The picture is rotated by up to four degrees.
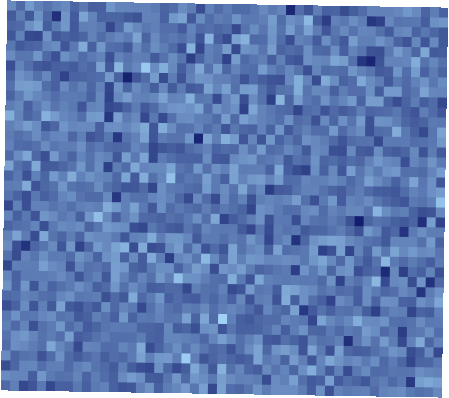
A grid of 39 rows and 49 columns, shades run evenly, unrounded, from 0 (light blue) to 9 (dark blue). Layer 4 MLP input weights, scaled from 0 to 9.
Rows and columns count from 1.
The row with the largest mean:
31
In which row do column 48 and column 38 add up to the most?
28
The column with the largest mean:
45
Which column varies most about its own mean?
25
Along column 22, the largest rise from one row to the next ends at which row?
14
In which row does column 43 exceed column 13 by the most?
27
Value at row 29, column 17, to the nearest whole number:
6
